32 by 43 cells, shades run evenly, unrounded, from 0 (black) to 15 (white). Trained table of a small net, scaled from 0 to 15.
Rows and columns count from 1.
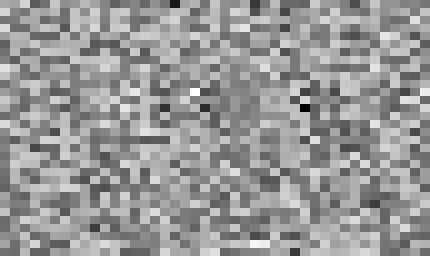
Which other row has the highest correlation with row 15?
11
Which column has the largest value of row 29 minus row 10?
41
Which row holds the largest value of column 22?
32
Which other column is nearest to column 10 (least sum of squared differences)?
12
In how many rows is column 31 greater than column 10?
18
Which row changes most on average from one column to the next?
23
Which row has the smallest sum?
1
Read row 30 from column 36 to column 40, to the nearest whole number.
10 11 12 7 10
